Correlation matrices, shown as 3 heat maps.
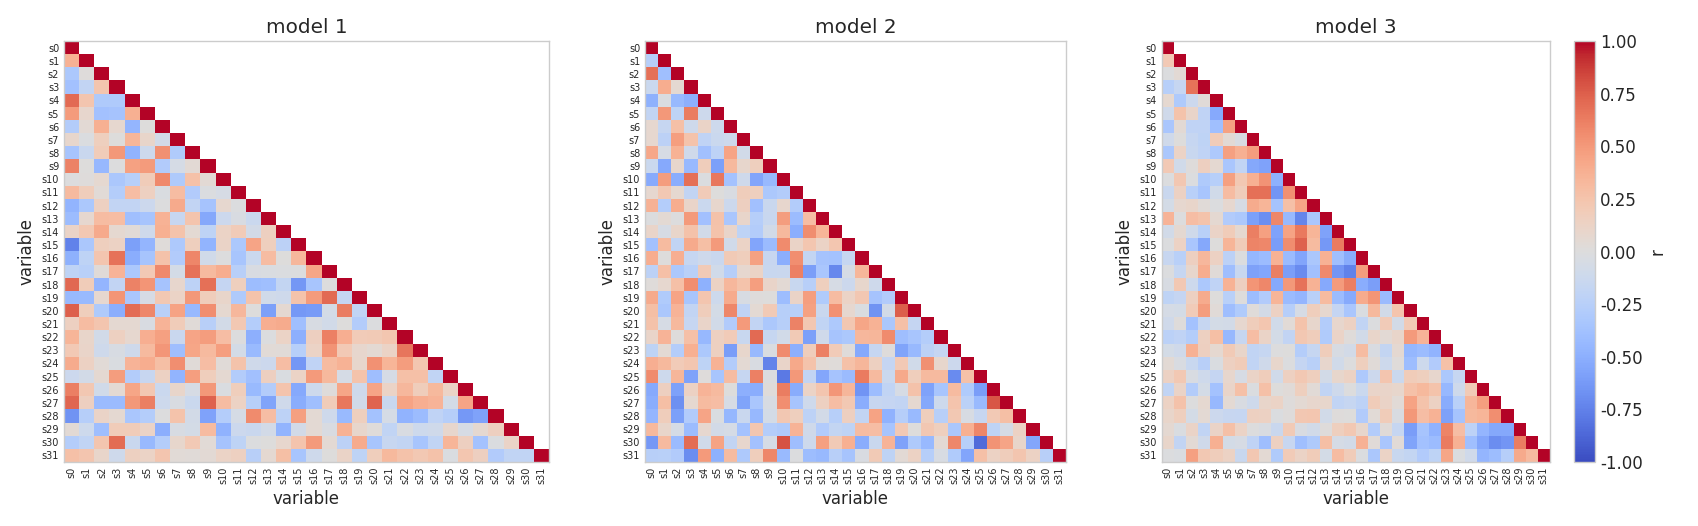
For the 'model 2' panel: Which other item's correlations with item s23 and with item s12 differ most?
s19
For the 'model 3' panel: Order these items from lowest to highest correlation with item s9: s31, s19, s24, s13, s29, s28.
s31, s29, s28, s24, s19, s13
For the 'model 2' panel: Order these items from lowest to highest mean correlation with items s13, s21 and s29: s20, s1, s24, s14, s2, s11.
s20, s14, s1, s2, s11, s24
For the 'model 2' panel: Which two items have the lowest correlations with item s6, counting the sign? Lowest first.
s23, s28
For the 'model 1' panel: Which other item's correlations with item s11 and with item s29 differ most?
s14
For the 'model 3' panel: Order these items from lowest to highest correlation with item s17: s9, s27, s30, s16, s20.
s30, s27, s20, s16, s9
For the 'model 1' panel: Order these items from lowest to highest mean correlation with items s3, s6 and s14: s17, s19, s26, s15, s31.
s15, s26, s31, s19, s17
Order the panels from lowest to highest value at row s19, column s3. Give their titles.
model 2, model 3, model 1
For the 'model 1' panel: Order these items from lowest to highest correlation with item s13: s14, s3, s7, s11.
s7, s11, s14, s3
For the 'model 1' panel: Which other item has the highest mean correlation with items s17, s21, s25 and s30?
s3
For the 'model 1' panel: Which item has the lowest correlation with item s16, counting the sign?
s20
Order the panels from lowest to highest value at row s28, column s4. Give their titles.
model 1, model 3, model 2
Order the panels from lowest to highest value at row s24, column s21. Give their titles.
model 3, model 1, model 2
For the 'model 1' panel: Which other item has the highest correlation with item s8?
s17
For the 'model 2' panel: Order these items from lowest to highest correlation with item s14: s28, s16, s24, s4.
s16, s28, s4, s24
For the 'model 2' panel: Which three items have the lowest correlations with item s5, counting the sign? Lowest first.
s9, s31, s25
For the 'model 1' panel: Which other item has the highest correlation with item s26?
s0
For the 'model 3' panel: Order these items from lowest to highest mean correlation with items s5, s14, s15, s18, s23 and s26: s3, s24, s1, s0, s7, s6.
s3, s0, s24, s1, s6, s7
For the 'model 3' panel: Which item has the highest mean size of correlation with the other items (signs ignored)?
s11
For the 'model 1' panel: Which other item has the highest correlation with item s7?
s24
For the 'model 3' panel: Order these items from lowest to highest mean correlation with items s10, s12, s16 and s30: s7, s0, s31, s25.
s25, s0, s7, s31
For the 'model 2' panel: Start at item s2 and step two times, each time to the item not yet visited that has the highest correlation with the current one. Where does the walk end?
s25
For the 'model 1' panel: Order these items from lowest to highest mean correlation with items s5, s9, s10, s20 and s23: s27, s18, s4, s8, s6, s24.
s8, s6, s4, s24, s18, s27
